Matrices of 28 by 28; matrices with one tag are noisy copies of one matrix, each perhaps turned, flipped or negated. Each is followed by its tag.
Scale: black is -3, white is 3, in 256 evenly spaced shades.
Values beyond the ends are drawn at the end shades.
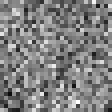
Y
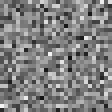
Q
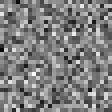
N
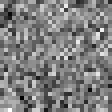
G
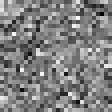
G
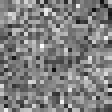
Y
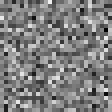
N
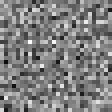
Q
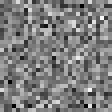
N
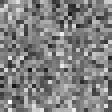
Y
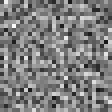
Q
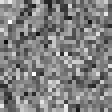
G
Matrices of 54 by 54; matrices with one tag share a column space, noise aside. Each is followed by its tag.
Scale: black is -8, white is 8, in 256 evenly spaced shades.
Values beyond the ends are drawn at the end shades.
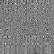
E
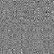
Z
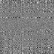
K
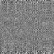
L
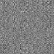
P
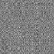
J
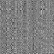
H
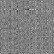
H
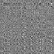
J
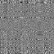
K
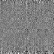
L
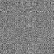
P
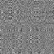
Z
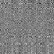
E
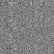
P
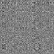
P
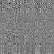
E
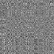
J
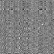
H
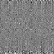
L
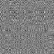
Z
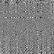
K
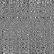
K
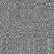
J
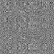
P
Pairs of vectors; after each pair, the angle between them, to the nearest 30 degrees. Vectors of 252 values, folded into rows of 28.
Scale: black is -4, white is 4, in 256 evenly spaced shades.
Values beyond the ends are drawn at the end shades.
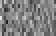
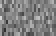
30 degrees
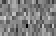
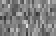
150 degrees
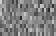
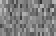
30 degrees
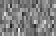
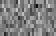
90 degrees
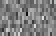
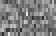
150 degrees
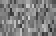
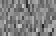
120 degrees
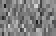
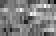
90 degrees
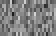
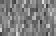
60 degrees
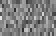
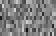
150 degrees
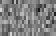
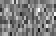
150 degrees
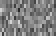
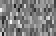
30 degrees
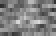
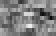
90 degrees
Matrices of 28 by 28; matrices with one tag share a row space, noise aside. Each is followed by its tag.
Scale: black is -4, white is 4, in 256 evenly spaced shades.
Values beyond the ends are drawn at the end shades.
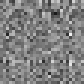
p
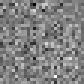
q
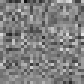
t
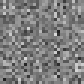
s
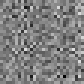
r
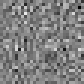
r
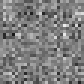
s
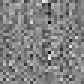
p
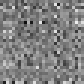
s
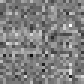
t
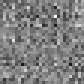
s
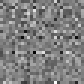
q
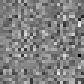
r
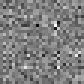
s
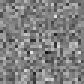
q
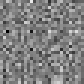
p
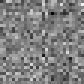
t
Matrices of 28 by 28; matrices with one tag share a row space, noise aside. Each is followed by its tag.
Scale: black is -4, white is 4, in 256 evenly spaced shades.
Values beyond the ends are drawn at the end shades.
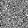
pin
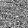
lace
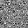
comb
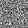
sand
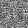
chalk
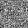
comb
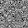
comb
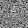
pin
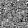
chalk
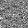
pin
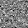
chalk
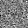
pin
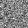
comb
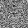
pin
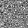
comb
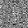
pin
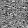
chalk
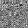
lace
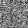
chalk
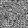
sand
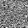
chalk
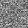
sand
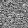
comb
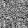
chalk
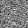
pin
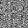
pin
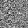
comb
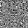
pin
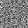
pin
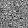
lace
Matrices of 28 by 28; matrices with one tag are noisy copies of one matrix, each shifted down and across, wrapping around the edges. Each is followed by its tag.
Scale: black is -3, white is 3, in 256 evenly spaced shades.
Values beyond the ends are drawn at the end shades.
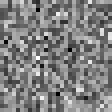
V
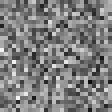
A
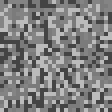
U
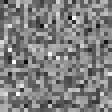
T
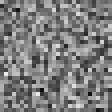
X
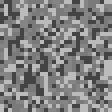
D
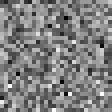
D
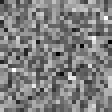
V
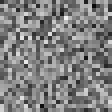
T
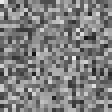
T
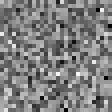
X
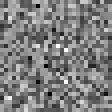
A
